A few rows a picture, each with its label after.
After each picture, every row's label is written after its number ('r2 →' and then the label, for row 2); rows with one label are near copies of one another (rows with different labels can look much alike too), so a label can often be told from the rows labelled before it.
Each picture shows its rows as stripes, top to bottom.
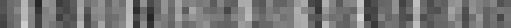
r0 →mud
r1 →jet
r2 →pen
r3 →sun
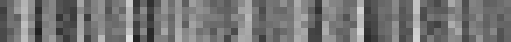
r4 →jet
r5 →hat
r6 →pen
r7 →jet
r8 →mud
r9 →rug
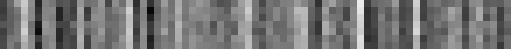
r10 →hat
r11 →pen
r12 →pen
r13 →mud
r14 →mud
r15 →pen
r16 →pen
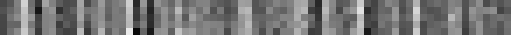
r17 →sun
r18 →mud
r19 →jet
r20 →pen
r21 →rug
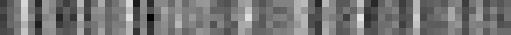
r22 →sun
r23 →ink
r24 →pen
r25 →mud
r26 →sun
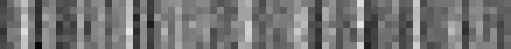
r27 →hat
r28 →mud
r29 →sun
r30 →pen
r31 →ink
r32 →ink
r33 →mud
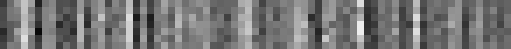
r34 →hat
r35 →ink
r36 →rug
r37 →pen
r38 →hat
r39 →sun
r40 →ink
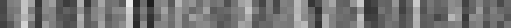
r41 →rug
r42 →ink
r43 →jet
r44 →sun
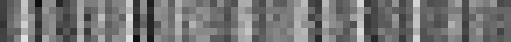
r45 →mud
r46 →sun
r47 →rug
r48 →jet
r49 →pen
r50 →sun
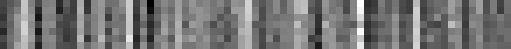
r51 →pen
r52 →pen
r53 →hat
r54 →jet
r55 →hat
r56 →rug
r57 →hat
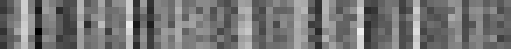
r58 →sun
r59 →mud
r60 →jet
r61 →rug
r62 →hat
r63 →mud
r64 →hat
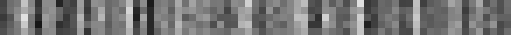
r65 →pen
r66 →rug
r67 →sun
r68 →mud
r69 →pen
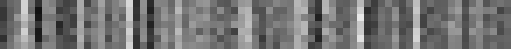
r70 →sun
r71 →mud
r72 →hat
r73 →pen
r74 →mud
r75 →hat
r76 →rug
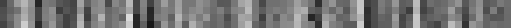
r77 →hat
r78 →pen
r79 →rug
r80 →jet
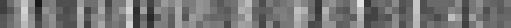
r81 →hat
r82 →sun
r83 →jet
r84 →rug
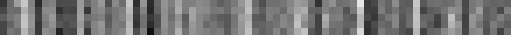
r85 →hat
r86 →pen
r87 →jet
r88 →jet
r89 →pen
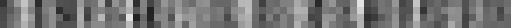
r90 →hat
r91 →pen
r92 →rug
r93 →jet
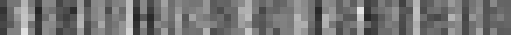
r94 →ink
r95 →hat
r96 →jet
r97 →sun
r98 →ink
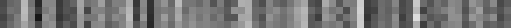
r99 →mud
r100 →pen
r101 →mud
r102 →pen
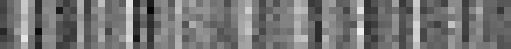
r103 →rug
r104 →pen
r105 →rug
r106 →jet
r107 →hat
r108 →sun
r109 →mud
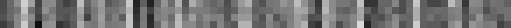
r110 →jet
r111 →sun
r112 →rug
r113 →mud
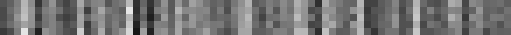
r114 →jet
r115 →rug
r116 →jet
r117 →rug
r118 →sun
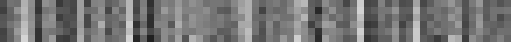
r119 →pen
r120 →hat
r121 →pen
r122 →rug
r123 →hat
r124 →jet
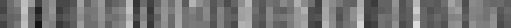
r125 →jet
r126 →mud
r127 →mud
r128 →mud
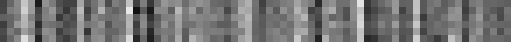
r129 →hat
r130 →rug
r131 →pen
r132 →hat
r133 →pen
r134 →jet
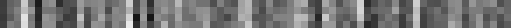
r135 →mud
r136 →hat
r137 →sun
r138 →ink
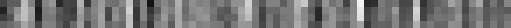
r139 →pen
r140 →hat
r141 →hat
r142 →rug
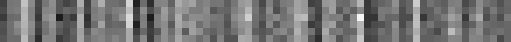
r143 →rug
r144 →ink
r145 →pen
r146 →rug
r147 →jet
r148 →mud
